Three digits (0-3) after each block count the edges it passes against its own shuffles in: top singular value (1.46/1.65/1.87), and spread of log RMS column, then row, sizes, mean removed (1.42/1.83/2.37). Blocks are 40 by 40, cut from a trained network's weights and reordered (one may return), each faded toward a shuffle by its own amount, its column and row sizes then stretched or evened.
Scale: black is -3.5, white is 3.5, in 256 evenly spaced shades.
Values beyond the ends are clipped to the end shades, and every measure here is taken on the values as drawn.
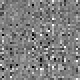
0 3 2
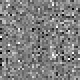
1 2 0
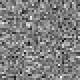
1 0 0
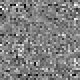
0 1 2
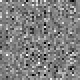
2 3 0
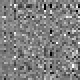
2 3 1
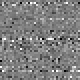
0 0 3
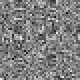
2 0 0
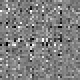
2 3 2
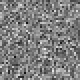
2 0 0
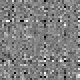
1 2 2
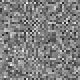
3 0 1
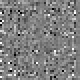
0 3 1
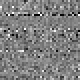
2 0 3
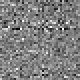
1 0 2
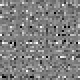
0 2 3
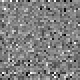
0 0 2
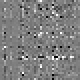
0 3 2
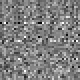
3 0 2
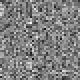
3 1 0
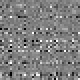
3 2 3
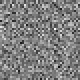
3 0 1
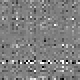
2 2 3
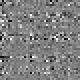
0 2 3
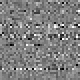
3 1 3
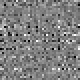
2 2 3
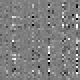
3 3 1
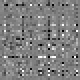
3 3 3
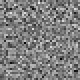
3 0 1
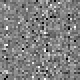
0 2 0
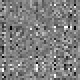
3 3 1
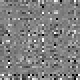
1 2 3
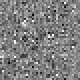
0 2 0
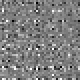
2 2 3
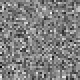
1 1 0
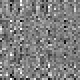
3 3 1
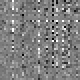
1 3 2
